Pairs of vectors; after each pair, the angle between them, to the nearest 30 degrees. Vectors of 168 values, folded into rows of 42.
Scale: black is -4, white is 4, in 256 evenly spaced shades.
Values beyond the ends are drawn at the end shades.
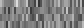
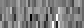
90 degrees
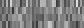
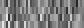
120 degrees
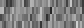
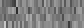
90 degrees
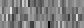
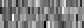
120 degrees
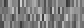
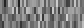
30 degrees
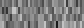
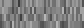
120 degrees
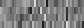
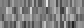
120 degrees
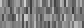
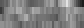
90 degrees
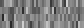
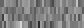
60 degrees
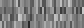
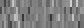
90 degrees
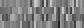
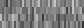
60 degrees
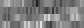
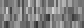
120 degrees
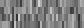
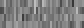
90 degrees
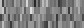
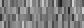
60 degrees
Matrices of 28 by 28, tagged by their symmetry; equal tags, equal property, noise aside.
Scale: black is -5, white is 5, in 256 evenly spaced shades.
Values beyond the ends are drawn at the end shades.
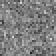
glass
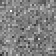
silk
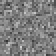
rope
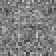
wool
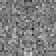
wool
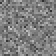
silk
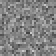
wool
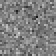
glass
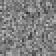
rope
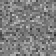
wool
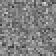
glass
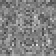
wool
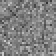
silk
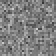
glass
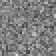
silk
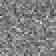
rope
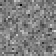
silk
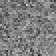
silk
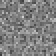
wool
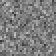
silk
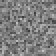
glass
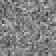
rope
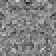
wool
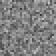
glass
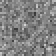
silk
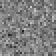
glass
